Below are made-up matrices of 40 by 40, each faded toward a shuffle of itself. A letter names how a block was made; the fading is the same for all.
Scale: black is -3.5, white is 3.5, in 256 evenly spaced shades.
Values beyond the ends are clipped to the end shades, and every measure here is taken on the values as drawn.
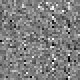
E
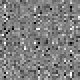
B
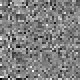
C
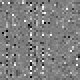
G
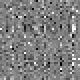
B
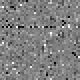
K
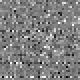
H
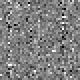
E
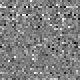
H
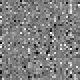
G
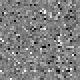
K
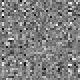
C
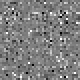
K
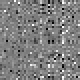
B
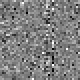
E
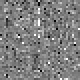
G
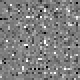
K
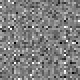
C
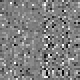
B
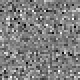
H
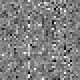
E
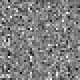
E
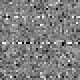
H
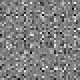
B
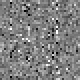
E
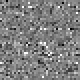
H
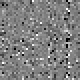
K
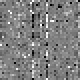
B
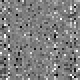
G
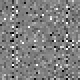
B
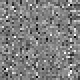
E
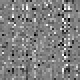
B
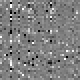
B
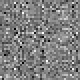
C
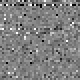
H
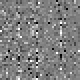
G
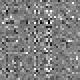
B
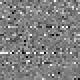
H
